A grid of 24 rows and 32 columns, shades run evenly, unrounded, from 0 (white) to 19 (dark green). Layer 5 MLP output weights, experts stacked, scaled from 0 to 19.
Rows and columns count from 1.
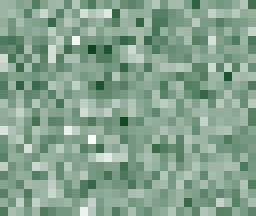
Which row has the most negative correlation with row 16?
6
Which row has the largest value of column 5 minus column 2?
10
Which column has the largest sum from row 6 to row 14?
14
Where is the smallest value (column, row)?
12, 16
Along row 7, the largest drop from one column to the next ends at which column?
7
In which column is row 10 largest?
13
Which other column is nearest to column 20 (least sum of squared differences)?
22
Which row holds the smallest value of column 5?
19
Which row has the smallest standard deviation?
4
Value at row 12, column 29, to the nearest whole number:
9
